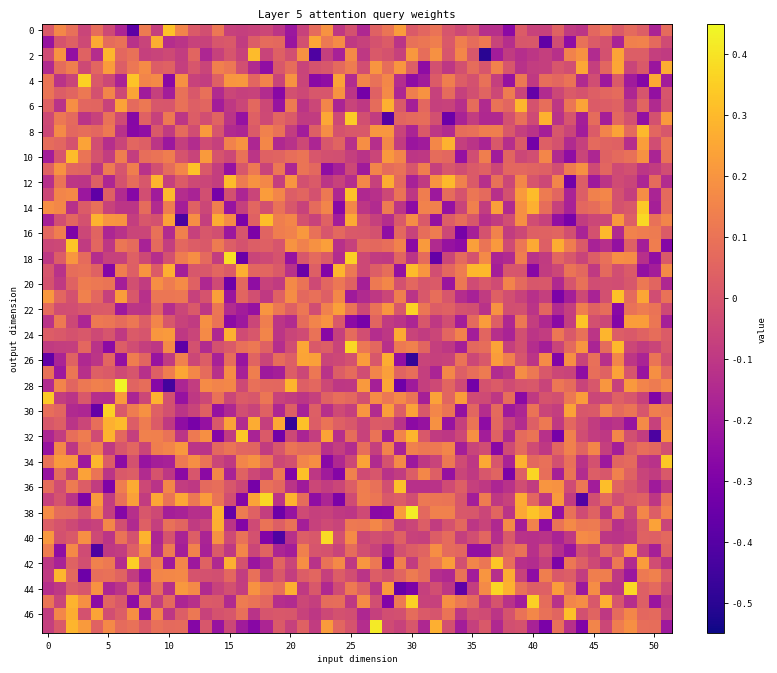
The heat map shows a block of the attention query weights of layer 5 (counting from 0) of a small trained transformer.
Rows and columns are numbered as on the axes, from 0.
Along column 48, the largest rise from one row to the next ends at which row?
44
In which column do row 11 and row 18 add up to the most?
12
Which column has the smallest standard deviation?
45
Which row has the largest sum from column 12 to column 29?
17
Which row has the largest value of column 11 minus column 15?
20
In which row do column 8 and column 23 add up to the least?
34
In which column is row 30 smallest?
4
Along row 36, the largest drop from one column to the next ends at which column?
30
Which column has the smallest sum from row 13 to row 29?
16
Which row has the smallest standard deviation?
46
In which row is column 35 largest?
19
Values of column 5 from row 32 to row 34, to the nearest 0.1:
0.3 -0.1 0
